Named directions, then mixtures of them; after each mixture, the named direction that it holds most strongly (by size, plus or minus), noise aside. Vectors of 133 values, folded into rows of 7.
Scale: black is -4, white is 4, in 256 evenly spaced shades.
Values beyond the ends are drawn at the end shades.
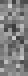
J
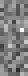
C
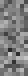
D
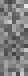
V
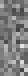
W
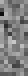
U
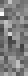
U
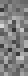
C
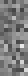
W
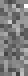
V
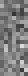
W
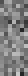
V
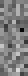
C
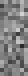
W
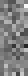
V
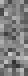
D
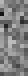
U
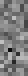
D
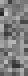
U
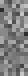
V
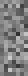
D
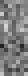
C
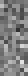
W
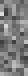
U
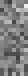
V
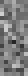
U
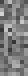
U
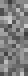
V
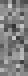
J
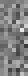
C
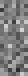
C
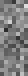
V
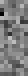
U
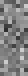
V
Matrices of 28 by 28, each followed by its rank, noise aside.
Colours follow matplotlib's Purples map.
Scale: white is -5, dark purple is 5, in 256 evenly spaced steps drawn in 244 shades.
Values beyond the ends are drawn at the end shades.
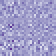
four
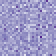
six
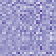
three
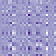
two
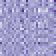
three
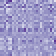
three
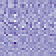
three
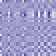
two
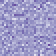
six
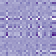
two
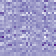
three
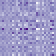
two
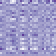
two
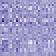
three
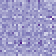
four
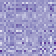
four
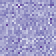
six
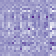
three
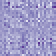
four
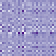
two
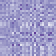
three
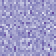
six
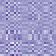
two
